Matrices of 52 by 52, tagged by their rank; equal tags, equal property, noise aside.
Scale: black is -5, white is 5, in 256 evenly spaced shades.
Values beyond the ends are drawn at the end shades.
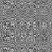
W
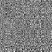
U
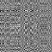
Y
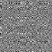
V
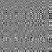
Y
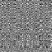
V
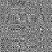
U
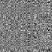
V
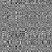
V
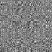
V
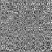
U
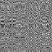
W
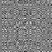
W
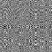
W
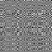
Y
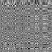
Y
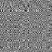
W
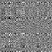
W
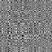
Y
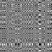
Y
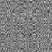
U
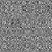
V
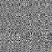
W
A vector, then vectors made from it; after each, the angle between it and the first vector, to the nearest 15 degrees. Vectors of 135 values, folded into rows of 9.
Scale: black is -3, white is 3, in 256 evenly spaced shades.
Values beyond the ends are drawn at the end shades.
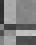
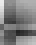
135 degrees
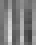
90 degrees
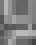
45 degrees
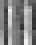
90 degrees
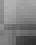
60 degrees
